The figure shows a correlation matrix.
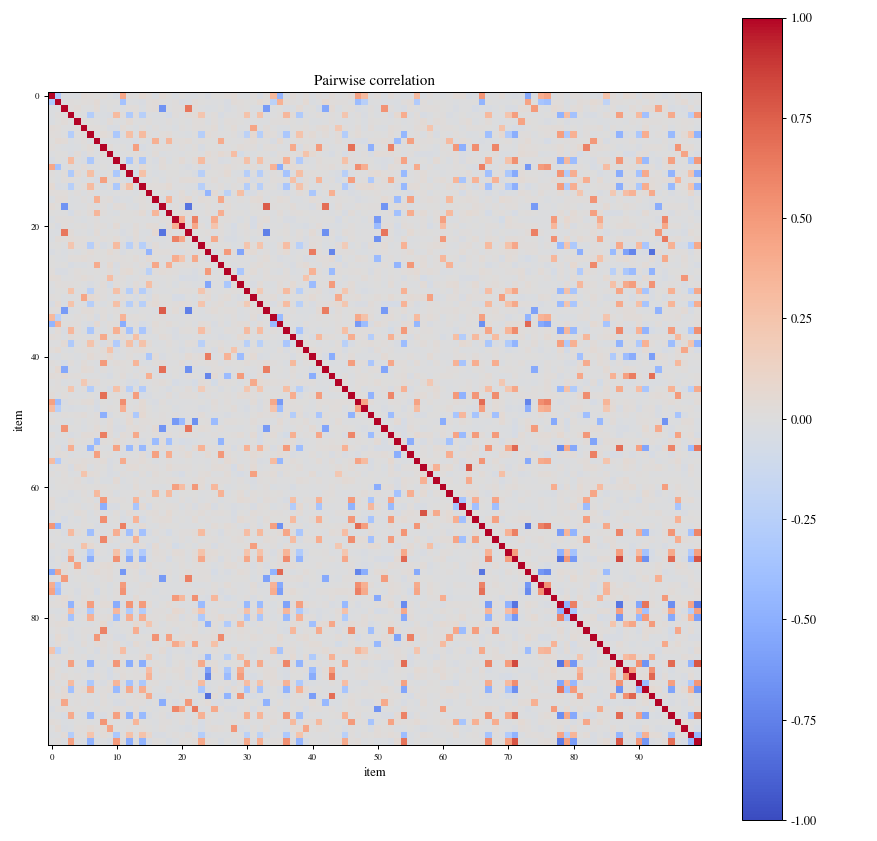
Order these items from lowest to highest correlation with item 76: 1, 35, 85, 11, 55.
35, 1, 55, 85, 11
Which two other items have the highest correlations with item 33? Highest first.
17, 42
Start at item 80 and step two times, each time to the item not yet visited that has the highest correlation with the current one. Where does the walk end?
91
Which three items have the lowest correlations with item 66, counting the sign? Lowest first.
73, 35, 1
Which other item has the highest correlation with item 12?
78
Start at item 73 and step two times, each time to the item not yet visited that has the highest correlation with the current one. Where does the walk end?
1
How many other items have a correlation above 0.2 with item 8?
10
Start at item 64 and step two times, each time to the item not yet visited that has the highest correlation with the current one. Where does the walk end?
59
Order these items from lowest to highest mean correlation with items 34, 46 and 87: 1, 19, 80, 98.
80, 98, 1, 19
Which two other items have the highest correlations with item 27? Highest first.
24, 40
